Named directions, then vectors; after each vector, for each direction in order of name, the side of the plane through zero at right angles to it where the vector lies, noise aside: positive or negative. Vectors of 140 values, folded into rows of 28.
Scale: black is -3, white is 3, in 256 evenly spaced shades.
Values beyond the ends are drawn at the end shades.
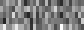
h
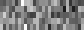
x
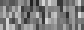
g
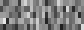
negative, negative, positive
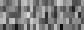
negative, negative, positive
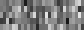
positive, positive, negative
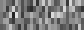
positive, negative, negative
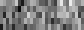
negative, negative, negative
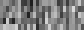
positive, positive, negative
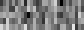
positive, positive, positive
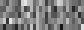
negative, negative, positive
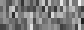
positive, negative, negative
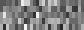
positive, negative, positive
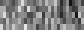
positive, positive, positive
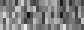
positive, positive, positive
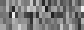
negative, positive, positive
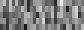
negative, negative, negative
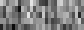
negative, negative, negative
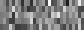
positive, negative, negative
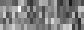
positive, positive, positive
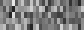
negative, positive, positive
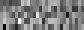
positive, negative, positive
